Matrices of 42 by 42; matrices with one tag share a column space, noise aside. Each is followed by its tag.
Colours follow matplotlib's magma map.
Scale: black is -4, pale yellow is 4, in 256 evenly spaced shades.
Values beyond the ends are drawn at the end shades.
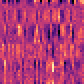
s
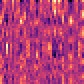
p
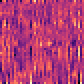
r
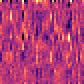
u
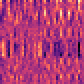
p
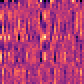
u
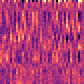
u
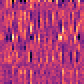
u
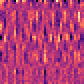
u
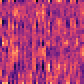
r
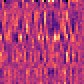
u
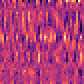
u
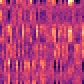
s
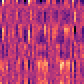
s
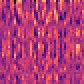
p
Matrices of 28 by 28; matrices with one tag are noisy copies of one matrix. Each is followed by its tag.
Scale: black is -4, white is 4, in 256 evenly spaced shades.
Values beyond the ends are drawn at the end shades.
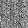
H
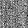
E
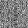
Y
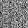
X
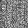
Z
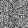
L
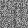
Y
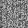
Z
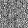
Y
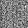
Z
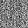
H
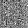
H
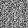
X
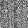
Y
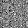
X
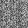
H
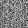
X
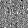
Y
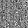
H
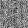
Y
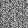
X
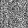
L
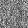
H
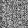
Z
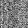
L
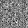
X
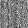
Y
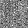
E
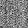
E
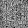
Z
